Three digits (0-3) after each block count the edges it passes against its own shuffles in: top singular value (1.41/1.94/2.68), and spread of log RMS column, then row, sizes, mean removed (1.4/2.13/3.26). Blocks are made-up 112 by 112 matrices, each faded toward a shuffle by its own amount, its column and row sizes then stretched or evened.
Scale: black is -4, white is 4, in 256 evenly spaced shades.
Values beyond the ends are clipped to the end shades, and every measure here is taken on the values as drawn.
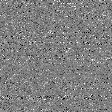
0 0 2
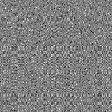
3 1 1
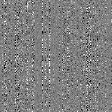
2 3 1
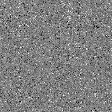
0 1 1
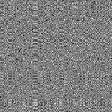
3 0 2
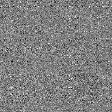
1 1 2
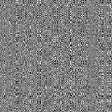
3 3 2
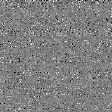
1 1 2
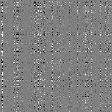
3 3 2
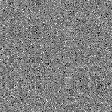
2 0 0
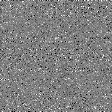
1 0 2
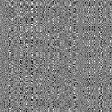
3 3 0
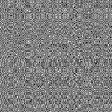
3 1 0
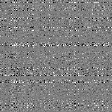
2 2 3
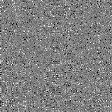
2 1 1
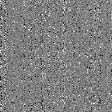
1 3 0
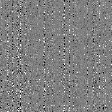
1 3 1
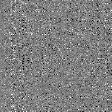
0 2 2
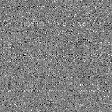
2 0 2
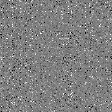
0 2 1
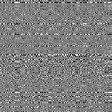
3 0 3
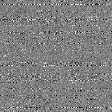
2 1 3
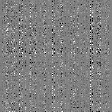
1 3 2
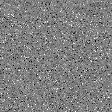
1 0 1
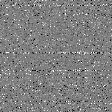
2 0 2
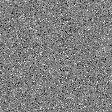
0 1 0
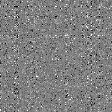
2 2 1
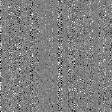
0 3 0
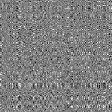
3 2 2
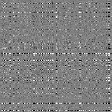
3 2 3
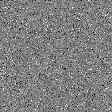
1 0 1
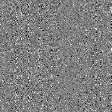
2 2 1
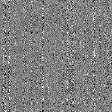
2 3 1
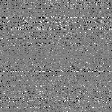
2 0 3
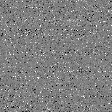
0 0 2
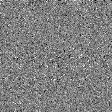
1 0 1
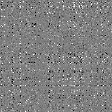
2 2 2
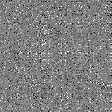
2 1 1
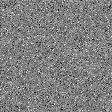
1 0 0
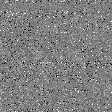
0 0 2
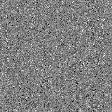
1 1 0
